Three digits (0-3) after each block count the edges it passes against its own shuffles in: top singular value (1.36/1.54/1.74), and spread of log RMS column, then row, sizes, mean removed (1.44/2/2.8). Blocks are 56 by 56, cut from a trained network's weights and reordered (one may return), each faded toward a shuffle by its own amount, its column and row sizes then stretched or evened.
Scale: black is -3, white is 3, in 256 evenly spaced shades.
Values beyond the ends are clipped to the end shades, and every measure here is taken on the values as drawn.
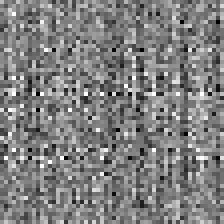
3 0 2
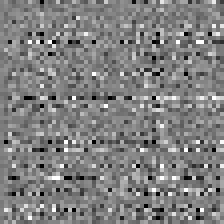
0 2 3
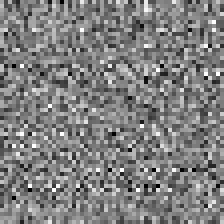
3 0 2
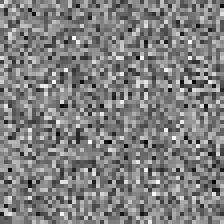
1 0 1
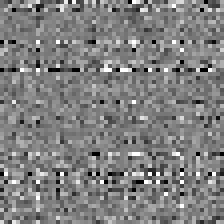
1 1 3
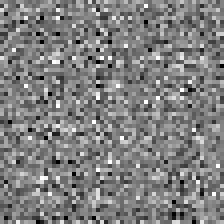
0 1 1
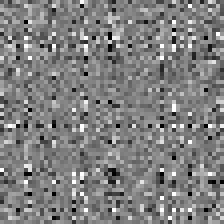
2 3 2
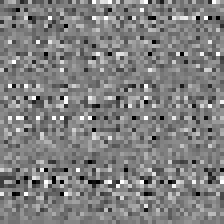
0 1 3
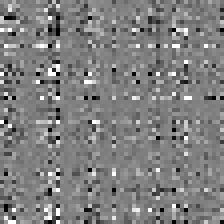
1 3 3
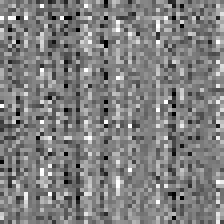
3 3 1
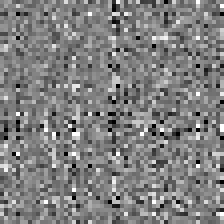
0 3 2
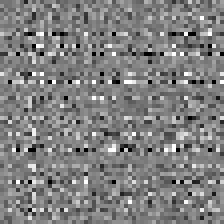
3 2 3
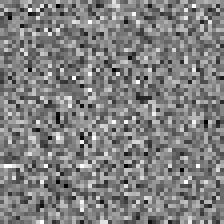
0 1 1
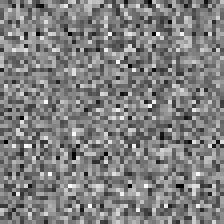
2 0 2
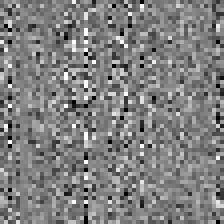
0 3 0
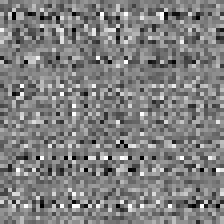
3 1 3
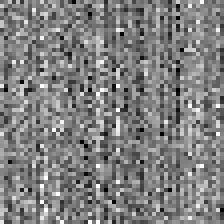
3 2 0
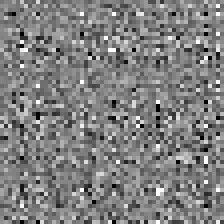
1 2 2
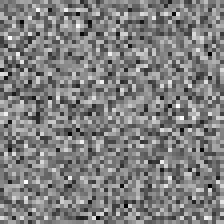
2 0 1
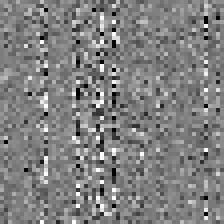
2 3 0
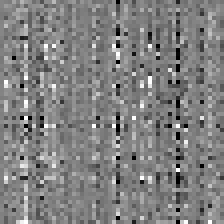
3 3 1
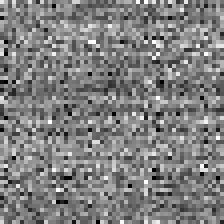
2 1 1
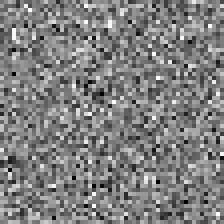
0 1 0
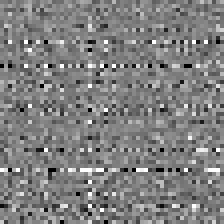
2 1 3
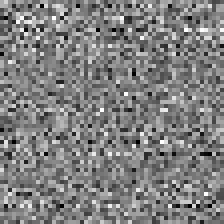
2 0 2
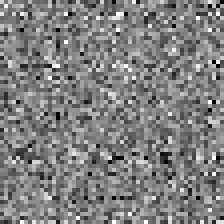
1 1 2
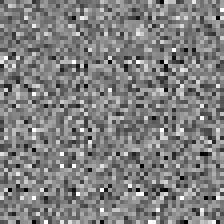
1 1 2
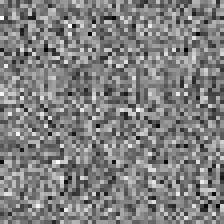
3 0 1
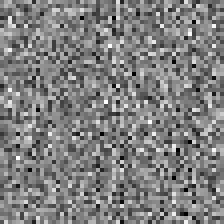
2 1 0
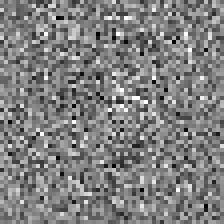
2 1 1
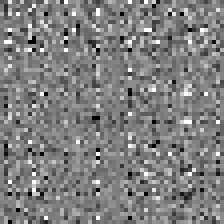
0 3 2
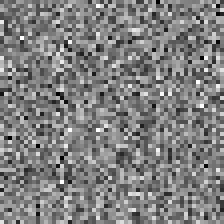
2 1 0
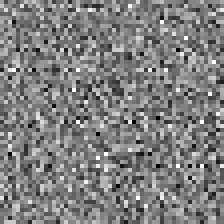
2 0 1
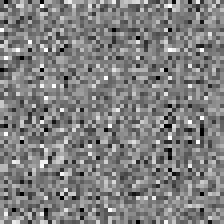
1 2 2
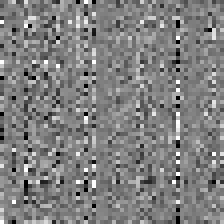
2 3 1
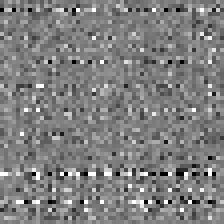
2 0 3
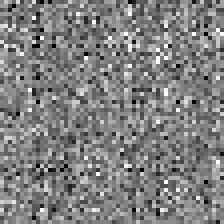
0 1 1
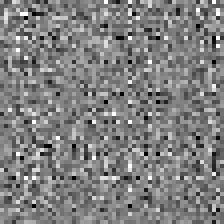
0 2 2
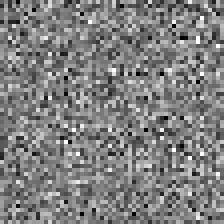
0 1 1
